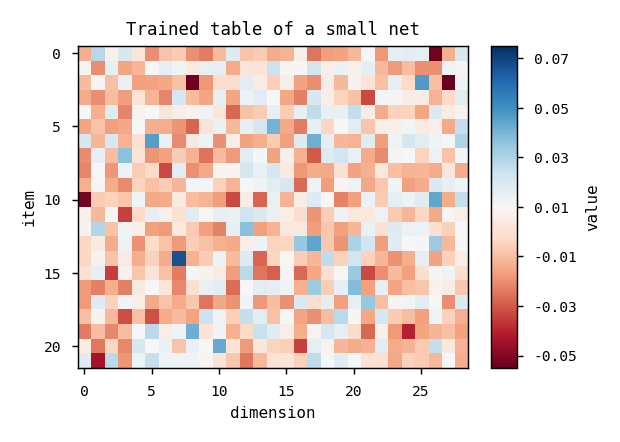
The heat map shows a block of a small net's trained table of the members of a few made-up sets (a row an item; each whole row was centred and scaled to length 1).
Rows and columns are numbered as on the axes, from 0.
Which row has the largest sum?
6
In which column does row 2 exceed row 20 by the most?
25
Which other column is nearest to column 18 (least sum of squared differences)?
4
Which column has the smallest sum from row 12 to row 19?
2
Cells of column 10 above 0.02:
1
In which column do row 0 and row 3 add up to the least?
26
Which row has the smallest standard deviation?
11
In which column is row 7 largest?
3
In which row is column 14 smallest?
15
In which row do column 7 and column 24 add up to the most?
14
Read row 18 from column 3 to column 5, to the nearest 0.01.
-0.03 -0.01 -0.03
